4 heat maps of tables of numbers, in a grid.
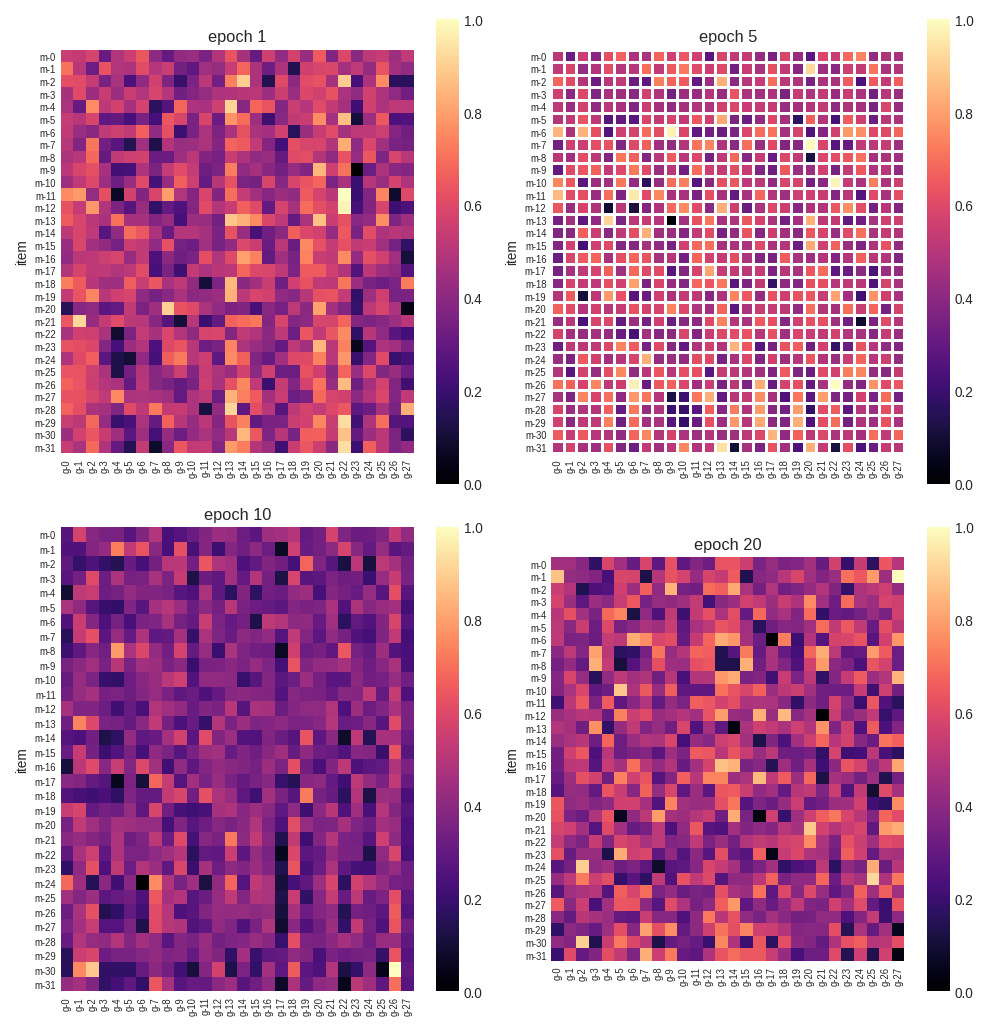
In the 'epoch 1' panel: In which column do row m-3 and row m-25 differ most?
g-4
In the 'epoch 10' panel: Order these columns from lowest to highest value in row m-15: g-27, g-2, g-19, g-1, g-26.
g-27, g-2, g-19, g-1, g-26
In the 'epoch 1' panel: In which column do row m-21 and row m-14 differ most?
g-15
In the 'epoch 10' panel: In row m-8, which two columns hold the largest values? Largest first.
g-4, g-22
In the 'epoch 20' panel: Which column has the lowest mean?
g-10
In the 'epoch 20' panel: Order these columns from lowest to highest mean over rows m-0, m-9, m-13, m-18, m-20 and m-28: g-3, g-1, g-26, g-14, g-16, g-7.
g-16, g-3, g-1, g-26, g-7, g-14
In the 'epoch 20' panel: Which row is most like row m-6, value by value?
m-16
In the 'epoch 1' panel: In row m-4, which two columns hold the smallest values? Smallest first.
g-7, g-23
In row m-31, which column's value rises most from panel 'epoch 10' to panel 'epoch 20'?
g-22
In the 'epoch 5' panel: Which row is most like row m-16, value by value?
m-9
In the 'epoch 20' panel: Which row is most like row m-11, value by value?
m-15
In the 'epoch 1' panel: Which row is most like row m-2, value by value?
m-26
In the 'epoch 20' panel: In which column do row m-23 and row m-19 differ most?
g-14
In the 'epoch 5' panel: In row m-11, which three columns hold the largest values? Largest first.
g-6, g-0, g-8
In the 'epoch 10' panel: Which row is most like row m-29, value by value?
m-4
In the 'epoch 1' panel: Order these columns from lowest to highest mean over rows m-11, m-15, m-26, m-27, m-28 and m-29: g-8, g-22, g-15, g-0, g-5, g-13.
g-5, g-15, g-8, g-0, g-13, g-22
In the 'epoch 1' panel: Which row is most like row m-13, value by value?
m-27
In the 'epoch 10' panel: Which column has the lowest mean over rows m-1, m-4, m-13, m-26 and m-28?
g-17
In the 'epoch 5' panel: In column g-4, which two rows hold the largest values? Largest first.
m-13, m-19
